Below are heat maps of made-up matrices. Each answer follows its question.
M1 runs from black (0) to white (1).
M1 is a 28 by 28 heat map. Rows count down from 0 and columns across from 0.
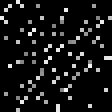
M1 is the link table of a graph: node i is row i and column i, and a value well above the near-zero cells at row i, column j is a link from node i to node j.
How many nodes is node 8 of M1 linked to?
5
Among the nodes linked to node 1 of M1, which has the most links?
node 5
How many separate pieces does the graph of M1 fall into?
2
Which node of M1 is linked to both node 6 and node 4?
node 24
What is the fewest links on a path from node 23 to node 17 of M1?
2
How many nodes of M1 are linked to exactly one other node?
1
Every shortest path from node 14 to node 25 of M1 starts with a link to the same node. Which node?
node 12
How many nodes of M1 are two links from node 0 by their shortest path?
4
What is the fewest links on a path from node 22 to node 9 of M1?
4
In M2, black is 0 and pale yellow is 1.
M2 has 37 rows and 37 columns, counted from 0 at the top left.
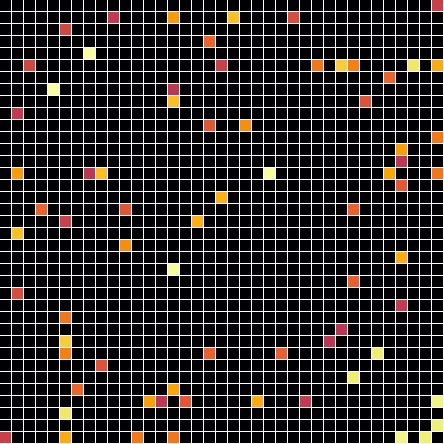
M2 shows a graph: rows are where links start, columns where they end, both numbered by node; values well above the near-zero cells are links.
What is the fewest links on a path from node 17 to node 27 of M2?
4
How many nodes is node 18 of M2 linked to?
2
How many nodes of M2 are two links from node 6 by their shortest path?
1
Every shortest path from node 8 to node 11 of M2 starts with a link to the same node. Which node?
node 14
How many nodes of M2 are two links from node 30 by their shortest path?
1
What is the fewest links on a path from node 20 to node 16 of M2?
6
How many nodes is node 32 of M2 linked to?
2
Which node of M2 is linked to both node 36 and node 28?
node 5
